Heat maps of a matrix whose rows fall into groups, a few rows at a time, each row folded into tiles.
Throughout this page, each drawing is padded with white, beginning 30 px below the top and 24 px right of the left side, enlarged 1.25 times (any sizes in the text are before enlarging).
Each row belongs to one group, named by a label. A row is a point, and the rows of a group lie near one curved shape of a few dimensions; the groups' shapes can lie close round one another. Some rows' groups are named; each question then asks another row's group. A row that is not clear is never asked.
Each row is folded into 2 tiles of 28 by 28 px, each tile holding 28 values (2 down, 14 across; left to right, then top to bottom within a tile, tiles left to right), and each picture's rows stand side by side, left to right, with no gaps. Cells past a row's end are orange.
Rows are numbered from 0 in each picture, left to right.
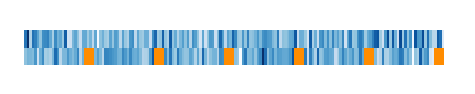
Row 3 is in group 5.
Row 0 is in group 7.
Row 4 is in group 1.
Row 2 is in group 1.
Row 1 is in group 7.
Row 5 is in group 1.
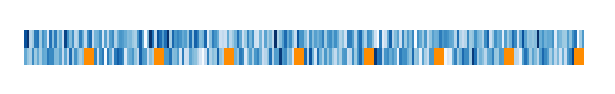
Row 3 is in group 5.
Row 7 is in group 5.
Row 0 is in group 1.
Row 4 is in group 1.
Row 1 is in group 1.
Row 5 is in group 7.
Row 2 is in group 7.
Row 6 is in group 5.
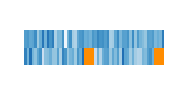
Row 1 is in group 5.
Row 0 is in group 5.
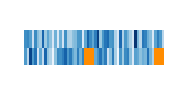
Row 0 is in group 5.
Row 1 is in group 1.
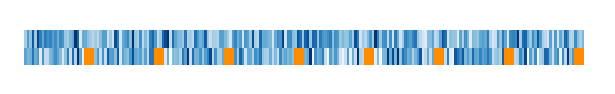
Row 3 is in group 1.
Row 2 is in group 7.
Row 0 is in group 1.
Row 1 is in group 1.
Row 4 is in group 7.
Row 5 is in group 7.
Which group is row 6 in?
7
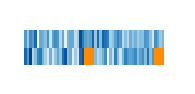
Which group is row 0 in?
1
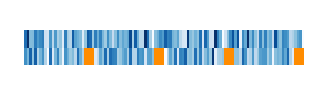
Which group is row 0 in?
1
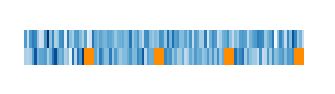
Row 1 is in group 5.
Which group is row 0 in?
5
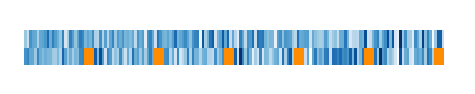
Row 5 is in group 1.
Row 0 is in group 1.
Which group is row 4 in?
7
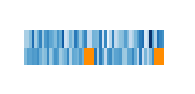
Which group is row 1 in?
1
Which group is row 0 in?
1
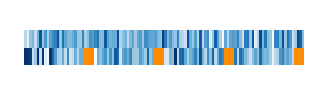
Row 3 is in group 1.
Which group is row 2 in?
5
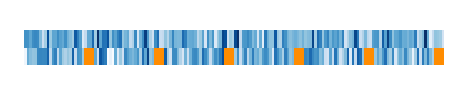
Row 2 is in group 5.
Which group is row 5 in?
1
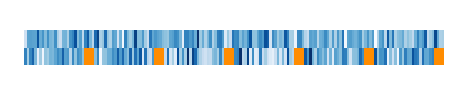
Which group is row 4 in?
1
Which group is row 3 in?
7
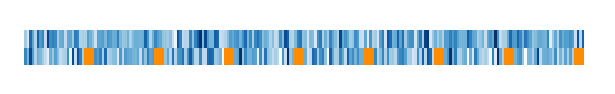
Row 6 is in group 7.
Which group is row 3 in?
7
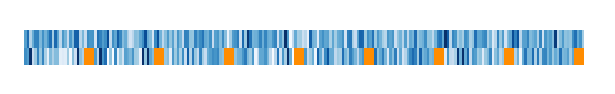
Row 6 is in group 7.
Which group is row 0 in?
7
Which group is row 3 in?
1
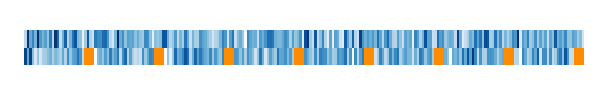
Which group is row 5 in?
5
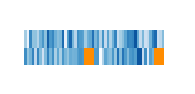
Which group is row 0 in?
1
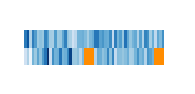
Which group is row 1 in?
7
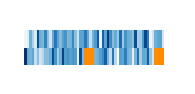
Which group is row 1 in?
1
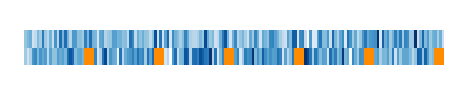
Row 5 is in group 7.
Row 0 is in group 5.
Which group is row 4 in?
7
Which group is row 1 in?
5
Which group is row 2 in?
7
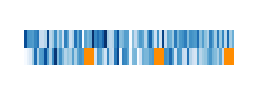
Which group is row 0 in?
5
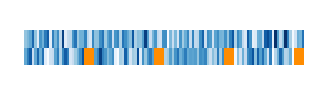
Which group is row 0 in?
1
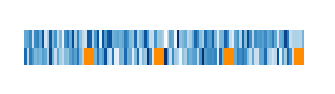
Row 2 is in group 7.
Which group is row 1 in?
1
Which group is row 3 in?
1
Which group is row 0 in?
1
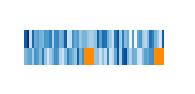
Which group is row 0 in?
7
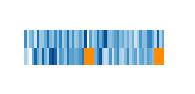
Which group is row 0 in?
5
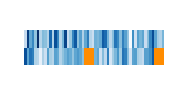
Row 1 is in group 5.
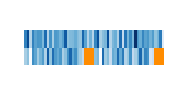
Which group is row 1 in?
1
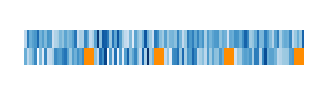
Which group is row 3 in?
5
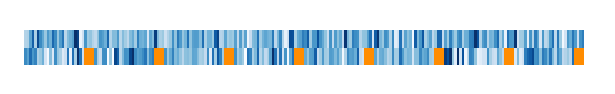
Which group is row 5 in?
1
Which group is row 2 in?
1
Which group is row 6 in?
7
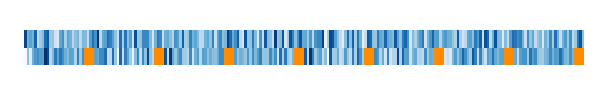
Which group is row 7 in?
5
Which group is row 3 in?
1
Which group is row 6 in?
5
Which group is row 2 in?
1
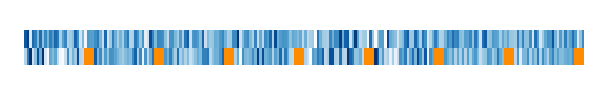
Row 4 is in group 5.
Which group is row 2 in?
1
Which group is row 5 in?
7
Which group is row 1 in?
1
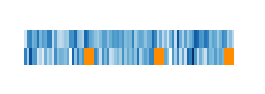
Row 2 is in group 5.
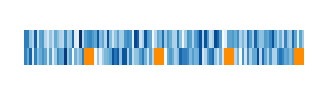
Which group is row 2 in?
5
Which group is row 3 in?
1
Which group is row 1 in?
5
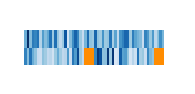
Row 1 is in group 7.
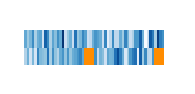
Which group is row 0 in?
1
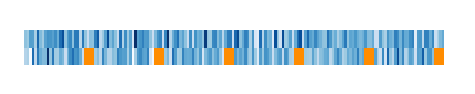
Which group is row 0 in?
1
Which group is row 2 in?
1
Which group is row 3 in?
1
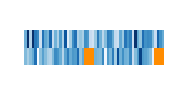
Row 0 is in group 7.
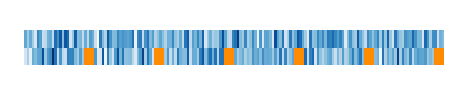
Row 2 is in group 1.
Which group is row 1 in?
1
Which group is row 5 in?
1
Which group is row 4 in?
1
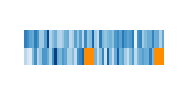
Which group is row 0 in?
5
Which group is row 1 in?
1
